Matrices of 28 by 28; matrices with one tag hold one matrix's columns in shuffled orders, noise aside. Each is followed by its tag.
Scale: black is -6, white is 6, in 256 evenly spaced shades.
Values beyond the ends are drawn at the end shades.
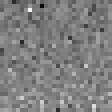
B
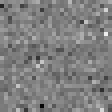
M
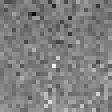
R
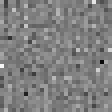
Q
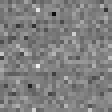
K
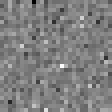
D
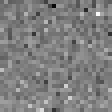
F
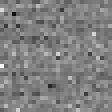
K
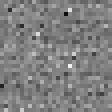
K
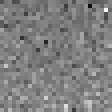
B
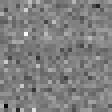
M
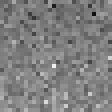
R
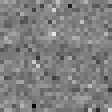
M
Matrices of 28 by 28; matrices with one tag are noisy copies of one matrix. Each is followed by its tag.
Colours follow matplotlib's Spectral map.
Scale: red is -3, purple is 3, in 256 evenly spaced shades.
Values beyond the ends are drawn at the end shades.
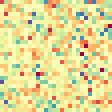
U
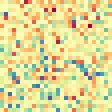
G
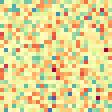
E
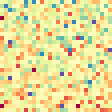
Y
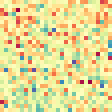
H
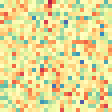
U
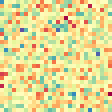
E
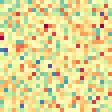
E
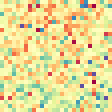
G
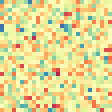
E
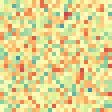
E
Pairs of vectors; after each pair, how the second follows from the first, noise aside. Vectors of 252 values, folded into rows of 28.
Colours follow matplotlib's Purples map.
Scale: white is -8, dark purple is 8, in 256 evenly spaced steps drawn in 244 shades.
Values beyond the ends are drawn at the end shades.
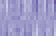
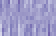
reversed, negated.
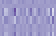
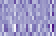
wrapped around, negated, scaled up.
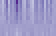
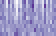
negated, scaled up.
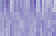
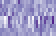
wrapped around, negated, scaled up.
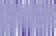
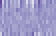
reversed, negated.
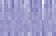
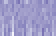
reversed.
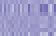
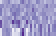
wrapped around, negated, scaled up.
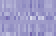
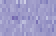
reversed, negated, partly zeroed.
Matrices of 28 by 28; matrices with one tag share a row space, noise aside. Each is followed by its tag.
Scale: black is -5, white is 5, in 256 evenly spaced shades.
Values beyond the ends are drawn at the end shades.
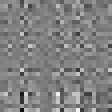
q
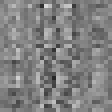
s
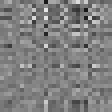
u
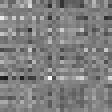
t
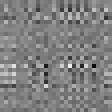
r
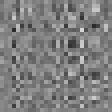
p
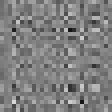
p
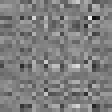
u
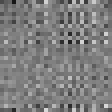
r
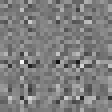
q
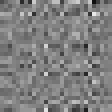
u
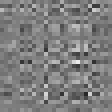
u
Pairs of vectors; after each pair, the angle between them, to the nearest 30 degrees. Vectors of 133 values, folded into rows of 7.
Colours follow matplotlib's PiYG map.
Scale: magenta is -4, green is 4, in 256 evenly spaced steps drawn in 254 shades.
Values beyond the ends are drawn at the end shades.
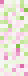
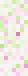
60 degrees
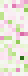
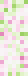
120 degrees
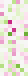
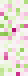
60 degrees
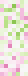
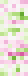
120 degrees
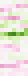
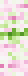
30 degrees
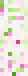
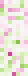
150 degrees
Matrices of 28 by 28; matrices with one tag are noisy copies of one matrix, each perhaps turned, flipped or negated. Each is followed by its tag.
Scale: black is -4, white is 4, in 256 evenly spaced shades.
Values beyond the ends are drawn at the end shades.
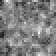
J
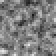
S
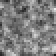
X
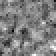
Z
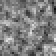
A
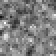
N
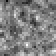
S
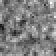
S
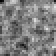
X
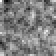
X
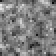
X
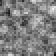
Z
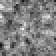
A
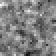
S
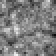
J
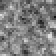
N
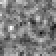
S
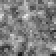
J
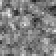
Z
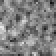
S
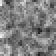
J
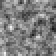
S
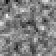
A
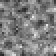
X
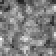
J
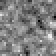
N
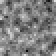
X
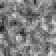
S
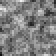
Z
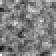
X
